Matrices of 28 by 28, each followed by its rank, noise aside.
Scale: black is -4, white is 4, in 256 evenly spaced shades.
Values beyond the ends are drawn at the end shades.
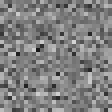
six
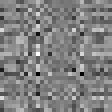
three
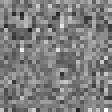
eight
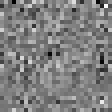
six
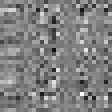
four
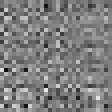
three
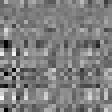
three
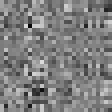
four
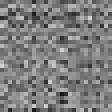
four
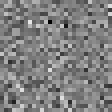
six
